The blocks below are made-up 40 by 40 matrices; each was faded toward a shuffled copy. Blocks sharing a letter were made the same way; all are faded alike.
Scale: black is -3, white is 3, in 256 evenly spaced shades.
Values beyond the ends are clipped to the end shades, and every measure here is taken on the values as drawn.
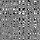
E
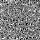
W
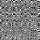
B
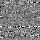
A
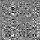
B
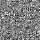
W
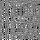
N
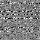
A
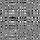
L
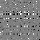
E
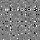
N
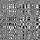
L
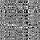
B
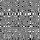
N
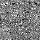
W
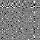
E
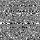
A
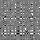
L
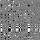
E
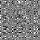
B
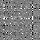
N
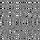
L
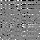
L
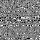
A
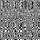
B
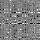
L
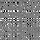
L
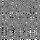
N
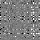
N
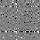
N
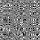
B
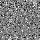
W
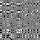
L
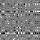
L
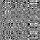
B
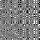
L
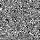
W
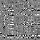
N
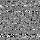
A
